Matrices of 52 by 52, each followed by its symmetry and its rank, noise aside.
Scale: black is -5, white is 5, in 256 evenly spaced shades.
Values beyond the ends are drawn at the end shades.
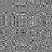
antisymmetric, rank four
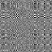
no symmetry, rank two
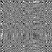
symmetric, rank two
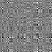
antisymmetric, rank four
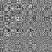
no symmetry, rank four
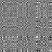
symmetric, rank three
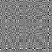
antisymmetric, rank two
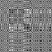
symmetric, rank two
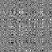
no symmetry, rank four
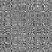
antisymmetric, rank four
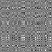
no symmetry, rank three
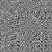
symmetric, rank four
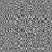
antisymmetric, rank four
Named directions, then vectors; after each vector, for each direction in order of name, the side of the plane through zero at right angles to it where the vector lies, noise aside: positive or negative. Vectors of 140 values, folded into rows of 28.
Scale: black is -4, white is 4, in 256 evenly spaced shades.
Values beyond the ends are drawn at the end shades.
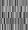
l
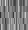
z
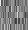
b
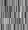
positive, negative, negative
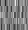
negative, negative, negative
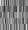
positive, negative, positive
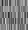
positive, positive, negative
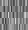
negative, negative, positive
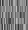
negative, positive, negative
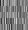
negative, positive, negative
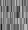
negative, negative, negative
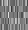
negative, negative, positive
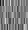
negative, positive, negative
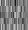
positive, positive, positive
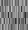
positive, positive, negative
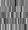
positive, positive, positive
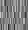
positive, negative, negative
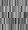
positive, positive, negative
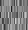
negative, negative, positive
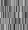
positive, negative, negative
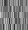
positive, negative, negative
